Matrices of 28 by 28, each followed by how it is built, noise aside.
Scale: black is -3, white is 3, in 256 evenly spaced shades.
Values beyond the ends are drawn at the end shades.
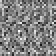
repeating columns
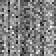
blocks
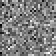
repeating rows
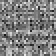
blocks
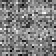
blocks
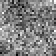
smooth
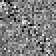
banded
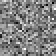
repeating rows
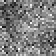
smooth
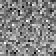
repeating columns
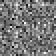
repeating rows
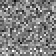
repeating columns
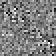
banded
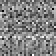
repeating columns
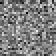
blocks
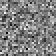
repeating rows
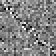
banded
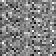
repeating rows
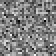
repeating columns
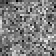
smooth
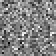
repeating columns
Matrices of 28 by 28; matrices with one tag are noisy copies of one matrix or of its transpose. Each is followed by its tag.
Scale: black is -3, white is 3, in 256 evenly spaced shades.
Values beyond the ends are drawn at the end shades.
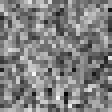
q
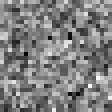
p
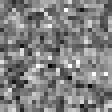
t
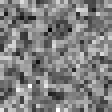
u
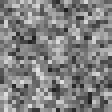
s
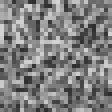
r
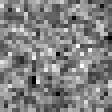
p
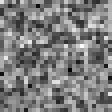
u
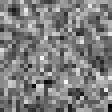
p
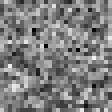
q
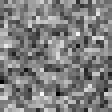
s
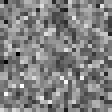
q
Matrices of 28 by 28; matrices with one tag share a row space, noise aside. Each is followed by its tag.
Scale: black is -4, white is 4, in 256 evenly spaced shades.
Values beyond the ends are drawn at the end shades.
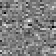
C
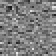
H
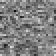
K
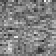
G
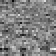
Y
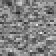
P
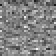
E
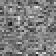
P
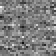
Y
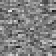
H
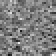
H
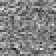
K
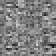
H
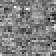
Y
